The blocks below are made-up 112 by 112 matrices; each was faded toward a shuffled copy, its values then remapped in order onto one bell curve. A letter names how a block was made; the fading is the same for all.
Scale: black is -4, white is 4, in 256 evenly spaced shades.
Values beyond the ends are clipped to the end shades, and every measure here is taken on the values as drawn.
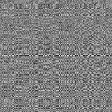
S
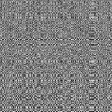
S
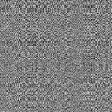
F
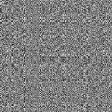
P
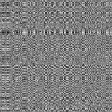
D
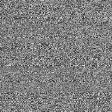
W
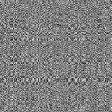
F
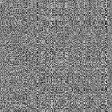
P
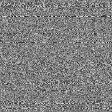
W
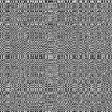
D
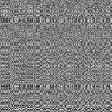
S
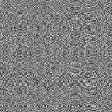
F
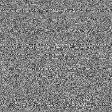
W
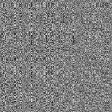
P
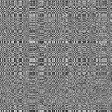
D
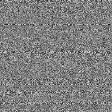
W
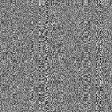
P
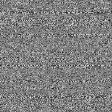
W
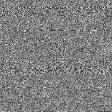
W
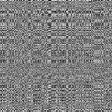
S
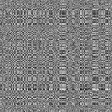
D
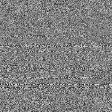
W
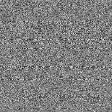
W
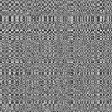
D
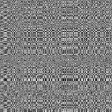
D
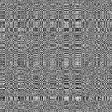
D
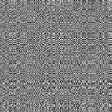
S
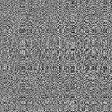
F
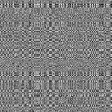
D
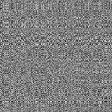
F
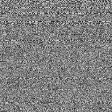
W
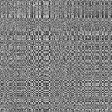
D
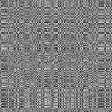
D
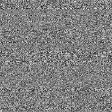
W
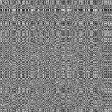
D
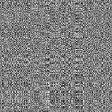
F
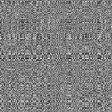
S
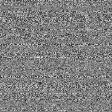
W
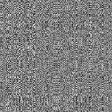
P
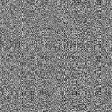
P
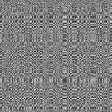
D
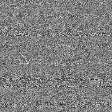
W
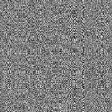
P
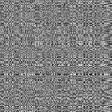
S
